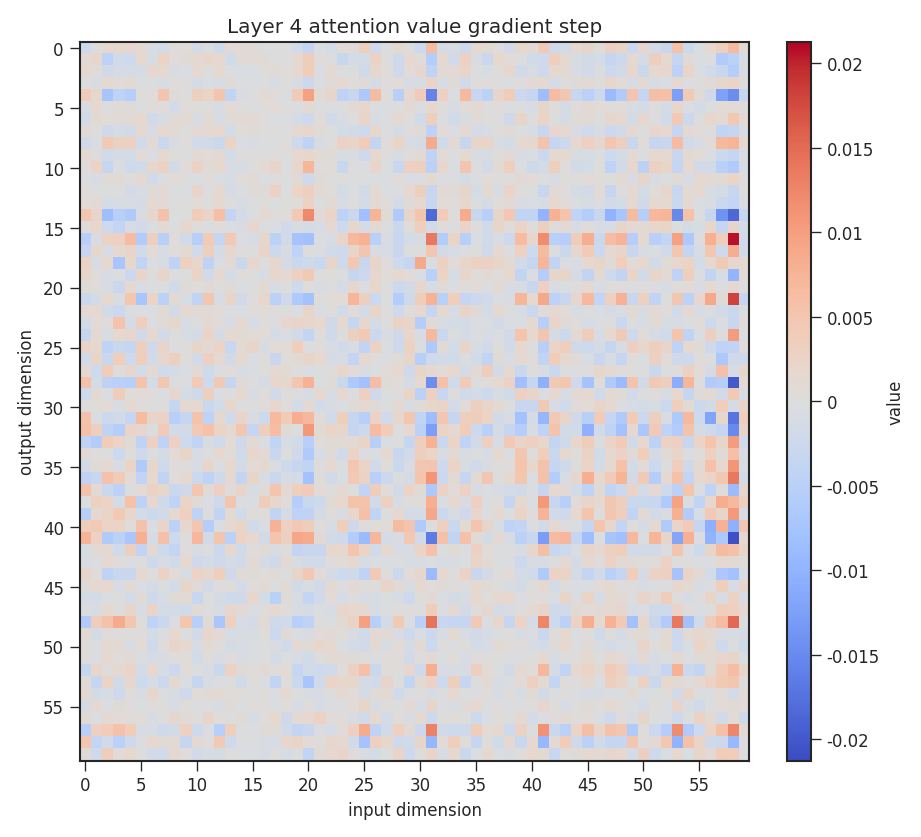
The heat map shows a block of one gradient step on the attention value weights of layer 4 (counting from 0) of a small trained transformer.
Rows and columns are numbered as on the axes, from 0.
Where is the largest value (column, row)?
58, 16
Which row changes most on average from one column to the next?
41
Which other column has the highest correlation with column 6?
33
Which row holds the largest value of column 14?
32
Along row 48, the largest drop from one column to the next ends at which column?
54
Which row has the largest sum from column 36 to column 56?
36
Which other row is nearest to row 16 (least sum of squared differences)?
21
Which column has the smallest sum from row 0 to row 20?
57
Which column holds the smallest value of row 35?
5
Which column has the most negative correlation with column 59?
8
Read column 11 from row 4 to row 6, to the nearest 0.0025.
0.0025 0 0
